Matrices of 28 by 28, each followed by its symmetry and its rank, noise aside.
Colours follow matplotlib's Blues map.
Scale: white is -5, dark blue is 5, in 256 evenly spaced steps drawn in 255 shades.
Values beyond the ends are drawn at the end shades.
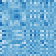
no symmetry, rank three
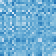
symmetric, rank three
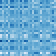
no symmetry, rank two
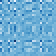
no symmetry, rank two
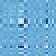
symmetric, rank one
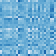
no symmetry, rank two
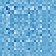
no symmetry, rank three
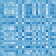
no symmetry, rank two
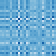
symmetric, rank one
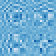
symmetric, rank two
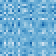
no symmetry, rank two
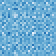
symmetric, rank three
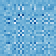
antisymmetric, rank two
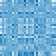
no symmetry, rank two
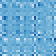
no symmetry, rank two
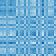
symmetric, rank one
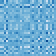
symmetric, rank two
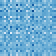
antisymmetric, rank two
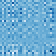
no symmetry, rank three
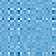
symmetric, rank one
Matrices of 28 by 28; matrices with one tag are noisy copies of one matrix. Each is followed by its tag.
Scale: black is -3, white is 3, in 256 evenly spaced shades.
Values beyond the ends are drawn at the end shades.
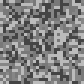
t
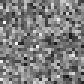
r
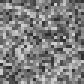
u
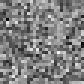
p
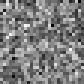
u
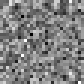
t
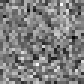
r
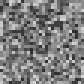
t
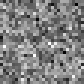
u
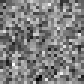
p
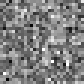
p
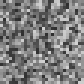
t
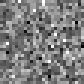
p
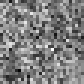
u
